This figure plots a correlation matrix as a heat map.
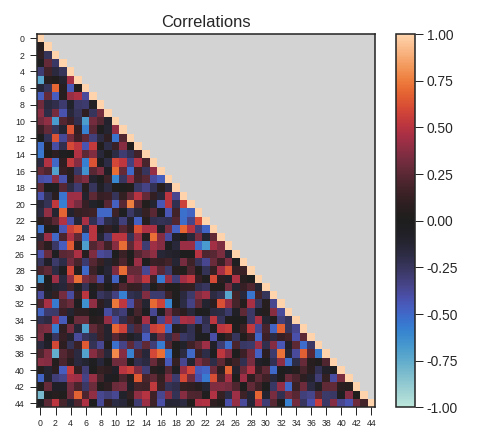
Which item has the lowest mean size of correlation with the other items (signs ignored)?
30
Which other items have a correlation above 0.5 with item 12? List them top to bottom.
2, 20, 40
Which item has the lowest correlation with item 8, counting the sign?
21
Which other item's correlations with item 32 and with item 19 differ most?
17
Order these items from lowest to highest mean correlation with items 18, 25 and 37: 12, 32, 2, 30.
32, 30, 2, 12
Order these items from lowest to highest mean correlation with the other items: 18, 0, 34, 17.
0, 18, 17, 34
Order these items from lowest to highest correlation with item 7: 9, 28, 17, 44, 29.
9, 17, 44, 28, 29
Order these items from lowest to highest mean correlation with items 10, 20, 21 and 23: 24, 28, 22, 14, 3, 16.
22, 3, 16, 14, 28, 24
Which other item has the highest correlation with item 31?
6
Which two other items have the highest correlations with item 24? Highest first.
15, 32
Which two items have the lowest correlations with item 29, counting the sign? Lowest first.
0, 16
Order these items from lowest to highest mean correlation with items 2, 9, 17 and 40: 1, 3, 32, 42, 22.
3, 32, 1, 22, 42
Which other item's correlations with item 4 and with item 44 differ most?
25
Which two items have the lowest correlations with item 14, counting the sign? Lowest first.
0, 36
